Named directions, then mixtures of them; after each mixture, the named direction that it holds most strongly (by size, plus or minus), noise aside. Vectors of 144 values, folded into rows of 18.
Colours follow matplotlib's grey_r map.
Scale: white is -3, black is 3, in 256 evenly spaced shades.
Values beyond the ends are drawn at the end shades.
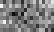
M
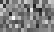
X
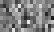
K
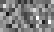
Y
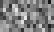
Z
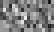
Z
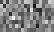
X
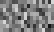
Z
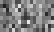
K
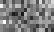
M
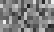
M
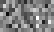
Y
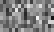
K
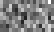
Z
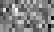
Z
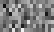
K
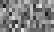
X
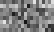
M
